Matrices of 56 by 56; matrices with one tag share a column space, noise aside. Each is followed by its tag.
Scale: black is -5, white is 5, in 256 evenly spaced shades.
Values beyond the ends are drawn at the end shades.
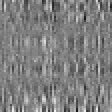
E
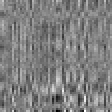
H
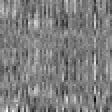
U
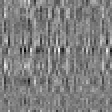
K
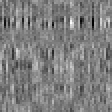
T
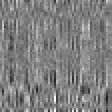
H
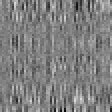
E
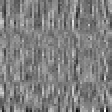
U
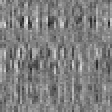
T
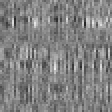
T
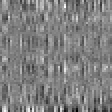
E
